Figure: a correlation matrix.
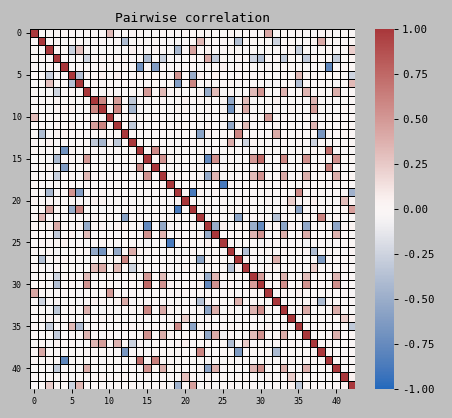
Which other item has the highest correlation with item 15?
30
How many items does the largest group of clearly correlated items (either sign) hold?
11
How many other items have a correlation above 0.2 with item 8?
4
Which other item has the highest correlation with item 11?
9
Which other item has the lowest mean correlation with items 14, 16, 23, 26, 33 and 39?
4
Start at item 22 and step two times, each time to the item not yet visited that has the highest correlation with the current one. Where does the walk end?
1
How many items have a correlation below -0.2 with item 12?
3
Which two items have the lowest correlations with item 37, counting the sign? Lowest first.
26, 13
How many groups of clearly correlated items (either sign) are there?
8
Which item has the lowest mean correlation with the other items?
23
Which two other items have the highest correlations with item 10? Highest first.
31, 0
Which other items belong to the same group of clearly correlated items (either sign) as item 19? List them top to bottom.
2, 5, 6, 21, 35, 42
